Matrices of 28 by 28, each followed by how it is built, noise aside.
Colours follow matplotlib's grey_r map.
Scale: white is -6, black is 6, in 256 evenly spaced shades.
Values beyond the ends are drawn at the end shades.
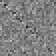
diagonal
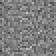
repeating rows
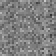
repeating rows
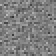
repeating rows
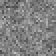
smooth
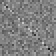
diagonal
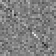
diagonal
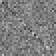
diagonal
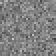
noise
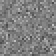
noise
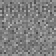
repeating columns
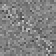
banded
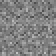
repeating columns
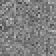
repeating rows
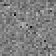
banded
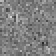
banded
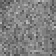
smooth
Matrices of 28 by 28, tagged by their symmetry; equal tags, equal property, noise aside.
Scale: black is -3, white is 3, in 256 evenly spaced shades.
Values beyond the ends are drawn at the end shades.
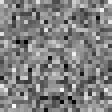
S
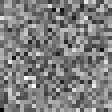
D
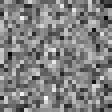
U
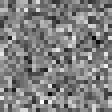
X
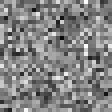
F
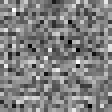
S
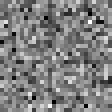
D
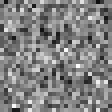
F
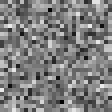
F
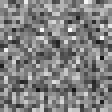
S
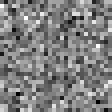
F
